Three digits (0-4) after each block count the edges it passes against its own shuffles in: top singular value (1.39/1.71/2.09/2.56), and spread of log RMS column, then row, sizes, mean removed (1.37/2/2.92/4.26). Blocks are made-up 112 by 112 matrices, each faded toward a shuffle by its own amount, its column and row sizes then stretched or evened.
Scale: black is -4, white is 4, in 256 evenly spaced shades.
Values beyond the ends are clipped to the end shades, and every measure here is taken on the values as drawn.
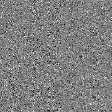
1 2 0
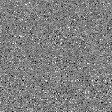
2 0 2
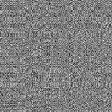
4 2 0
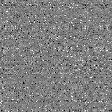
3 0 2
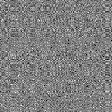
4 0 2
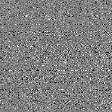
2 1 3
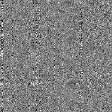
2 3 1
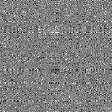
4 1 2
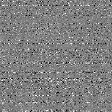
3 1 3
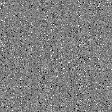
1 2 1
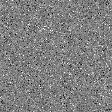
0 1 0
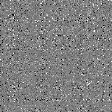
1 2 2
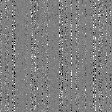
1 4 0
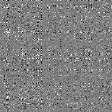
1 3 3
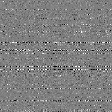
4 1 3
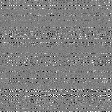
4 1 4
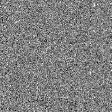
1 2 0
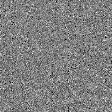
1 2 0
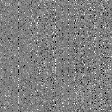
3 3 0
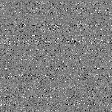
1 0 3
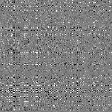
4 2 3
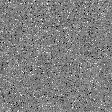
1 0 0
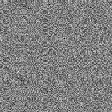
4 0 0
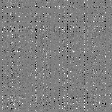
1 3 2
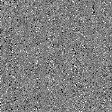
1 2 0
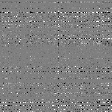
3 2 4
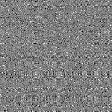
4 0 2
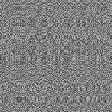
4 0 2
